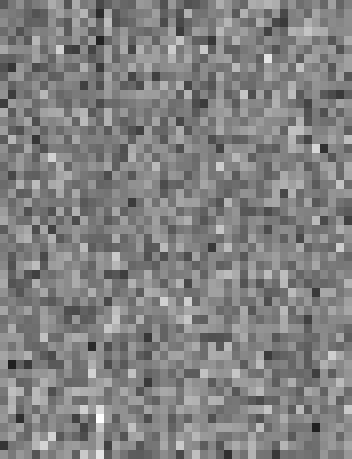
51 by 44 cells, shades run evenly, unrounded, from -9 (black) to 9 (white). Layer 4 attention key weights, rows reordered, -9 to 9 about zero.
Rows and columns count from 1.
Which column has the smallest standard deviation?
22
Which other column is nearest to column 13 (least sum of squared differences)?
25
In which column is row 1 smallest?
13
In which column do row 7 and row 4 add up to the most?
39
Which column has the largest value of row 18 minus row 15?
17
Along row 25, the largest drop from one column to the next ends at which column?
41
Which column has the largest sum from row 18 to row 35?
8
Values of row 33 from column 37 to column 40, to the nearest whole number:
4 2 1 -5
